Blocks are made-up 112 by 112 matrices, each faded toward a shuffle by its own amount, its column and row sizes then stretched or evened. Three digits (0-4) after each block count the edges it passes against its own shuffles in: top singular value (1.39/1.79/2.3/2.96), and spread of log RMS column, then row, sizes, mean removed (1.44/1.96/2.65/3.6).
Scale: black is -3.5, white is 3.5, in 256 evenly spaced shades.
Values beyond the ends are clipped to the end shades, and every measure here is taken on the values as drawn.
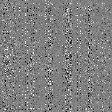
1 4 2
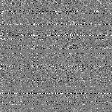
1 2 4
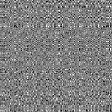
4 3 3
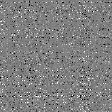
0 2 3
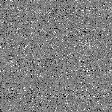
1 1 2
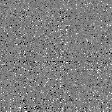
1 2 2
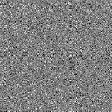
3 1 2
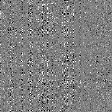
2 4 2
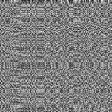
4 2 3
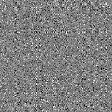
3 2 1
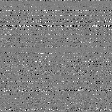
2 1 4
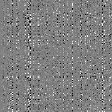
3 4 2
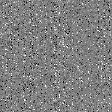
1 3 0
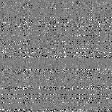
2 2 4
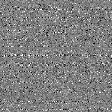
2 0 3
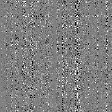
2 4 2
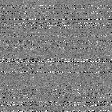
2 0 4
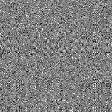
3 1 1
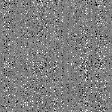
0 4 1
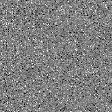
2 1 0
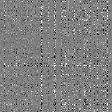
3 4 3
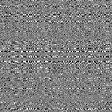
4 1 4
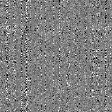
1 4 1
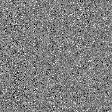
0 2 1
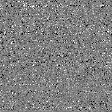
0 1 3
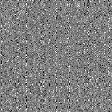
3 3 0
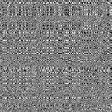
4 2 4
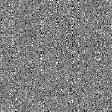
2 3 0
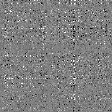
1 2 3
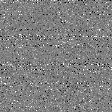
0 0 3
